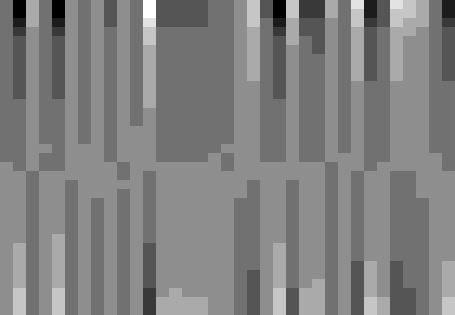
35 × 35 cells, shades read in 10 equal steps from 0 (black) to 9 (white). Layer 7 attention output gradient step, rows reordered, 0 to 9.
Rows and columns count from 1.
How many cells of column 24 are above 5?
3
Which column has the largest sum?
12
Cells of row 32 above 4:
22
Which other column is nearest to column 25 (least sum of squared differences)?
24
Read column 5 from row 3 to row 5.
1 2 3
